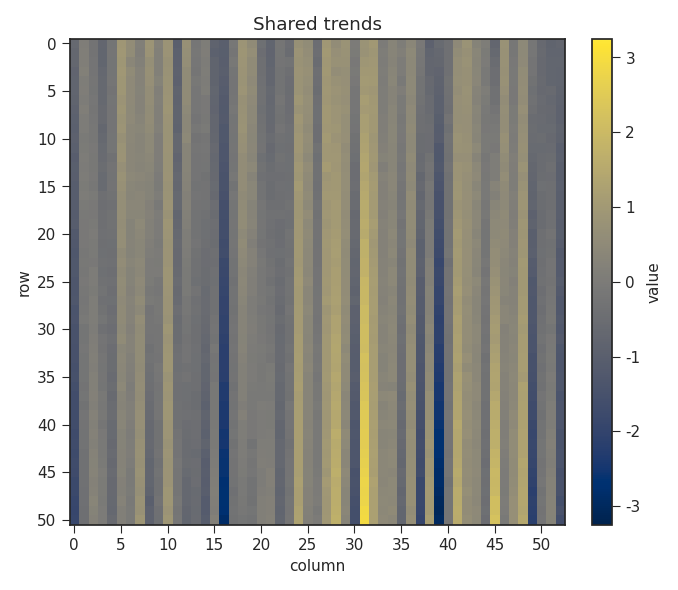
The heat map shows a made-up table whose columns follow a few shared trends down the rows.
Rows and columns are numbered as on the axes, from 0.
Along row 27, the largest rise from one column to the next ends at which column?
31
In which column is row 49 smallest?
39
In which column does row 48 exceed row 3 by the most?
45
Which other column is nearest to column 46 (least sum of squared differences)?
18
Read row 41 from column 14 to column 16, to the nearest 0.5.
-1 0 -2.5
